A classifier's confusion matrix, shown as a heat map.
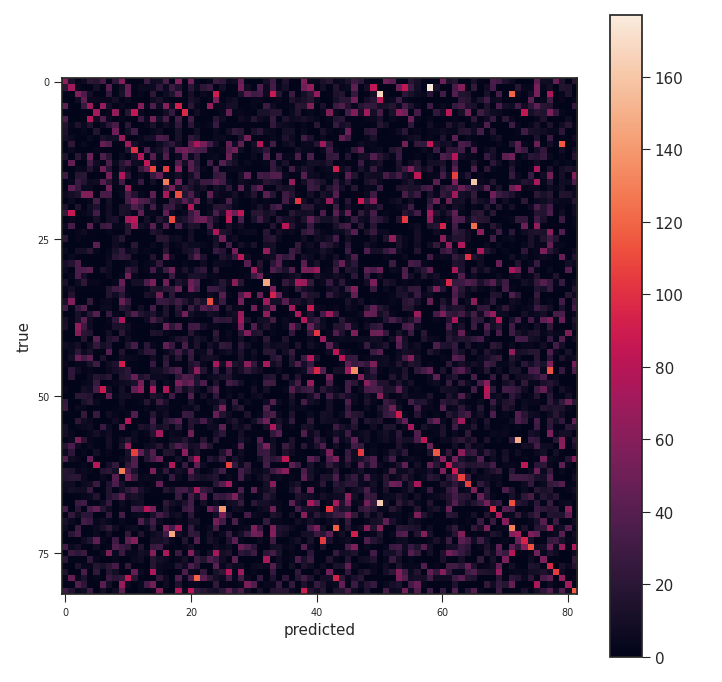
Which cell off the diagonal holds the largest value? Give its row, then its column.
1, 58
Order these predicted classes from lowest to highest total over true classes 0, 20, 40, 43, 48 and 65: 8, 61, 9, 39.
8, 61, 9, 39
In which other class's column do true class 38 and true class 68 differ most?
25
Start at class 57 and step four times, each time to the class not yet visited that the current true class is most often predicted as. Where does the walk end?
79
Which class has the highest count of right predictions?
32
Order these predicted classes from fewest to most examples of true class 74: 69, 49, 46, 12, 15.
49, 12, 15, 69, 46
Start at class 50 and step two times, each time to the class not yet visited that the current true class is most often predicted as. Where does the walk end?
71
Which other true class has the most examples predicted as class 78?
0
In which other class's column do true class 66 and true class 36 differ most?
39
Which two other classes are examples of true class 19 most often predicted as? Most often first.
37, 47
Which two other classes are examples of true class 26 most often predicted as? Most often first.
63, 61
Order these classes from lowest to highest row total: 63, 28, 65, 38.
28, 65, 63, 38
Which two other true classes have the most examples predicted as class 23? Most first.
35, 4
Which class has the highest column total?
62
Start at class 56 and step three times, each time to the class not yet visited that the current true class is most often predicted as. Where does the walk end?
9
